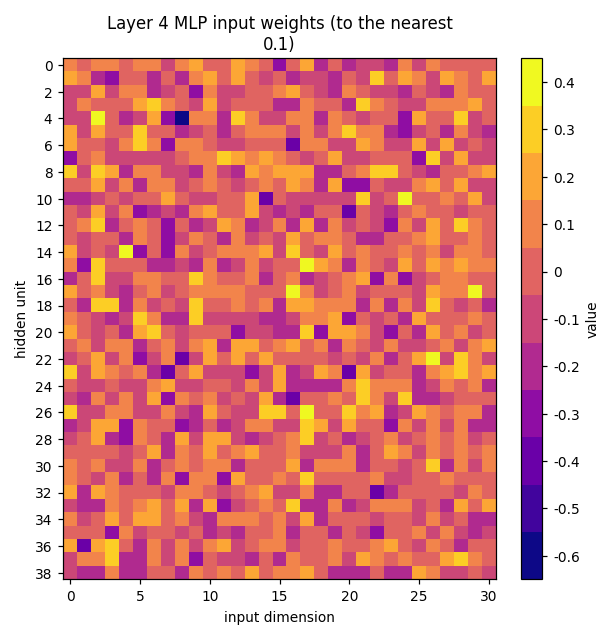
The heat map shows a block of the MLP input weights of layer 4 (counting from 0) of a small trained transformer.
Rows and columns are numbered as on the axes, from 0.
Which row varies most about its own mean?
4
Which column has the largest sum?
2
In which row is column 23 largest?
8
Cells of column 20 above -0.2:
29
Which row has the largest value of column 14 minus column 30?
26
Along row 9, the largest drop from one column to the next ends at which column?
20
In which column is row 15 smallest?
1
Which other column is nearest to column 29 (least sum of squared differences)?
27
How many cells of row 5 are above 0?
12
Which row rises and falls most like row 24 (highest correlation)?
10
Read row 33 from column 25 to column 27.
-0.1 0 -0.2
